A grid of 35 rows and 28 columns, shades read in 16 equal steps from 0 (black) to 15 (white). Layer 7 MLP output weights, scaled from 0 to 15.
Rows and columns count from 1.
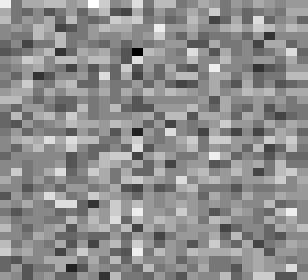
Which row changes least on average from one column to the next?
13
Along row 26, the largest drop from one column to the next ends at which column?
8
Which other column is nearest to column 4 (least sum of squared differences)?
5
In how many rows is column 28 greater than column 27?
10
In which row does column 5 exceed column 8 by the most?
25
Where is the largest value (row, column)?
1, 9
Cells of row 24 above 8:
6
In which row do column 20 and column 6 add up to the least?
7
